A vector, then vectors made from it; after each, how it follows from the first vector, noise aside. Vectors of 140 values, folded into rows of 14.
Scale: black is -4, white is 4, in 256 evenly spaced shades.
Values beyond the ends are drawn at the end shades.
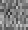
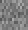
wrapped around, negated, shrunk.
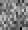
wrapped around.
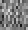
negated.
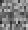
sign-scrambled.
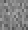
wrapped around, negated, shrunk.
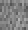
reversed, negated, shrunk.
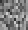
sign-scrambled.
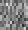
reversed.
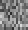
copied.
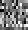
scaled up.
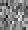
reversed, negated.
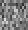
wrapped around.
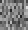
reversed.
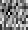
scaled up.
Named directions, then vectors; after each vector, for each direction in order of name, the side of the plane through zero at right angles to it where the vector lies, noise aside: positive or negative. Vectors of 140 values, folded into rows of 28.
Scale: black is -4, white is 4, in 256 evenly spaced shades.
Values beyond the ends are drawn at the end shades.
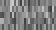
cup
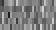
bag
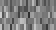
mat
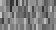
negative, negative, positive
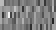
negative, positive, positive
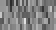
negative, negative, positive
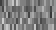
positive, positive, positive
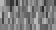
negative, negative, positive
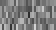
positive, positive, positive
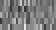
positive, negative, positive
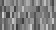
positive, negative, negative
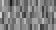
negative, negative, positive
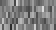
positive, positive, positive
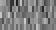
negative, negative, positive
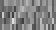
positive, negative, negative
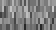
negative, positive, negative
